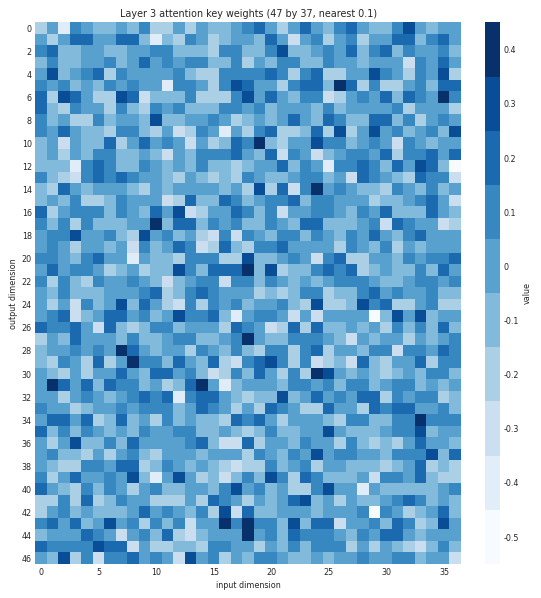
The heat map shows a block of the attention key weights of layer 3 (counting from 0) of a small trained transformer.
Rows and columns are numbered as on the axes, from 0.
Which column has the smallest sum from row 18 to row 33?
16
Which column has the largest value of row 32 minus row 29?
24
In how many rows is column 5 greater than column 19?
21
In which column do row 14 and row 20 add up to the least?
8
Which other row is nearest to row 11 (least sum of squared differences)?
22
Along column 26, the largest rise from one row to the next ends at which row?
5
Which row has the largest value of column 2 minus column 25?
6
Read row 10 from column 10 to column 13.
0 0.1 0 -0.3
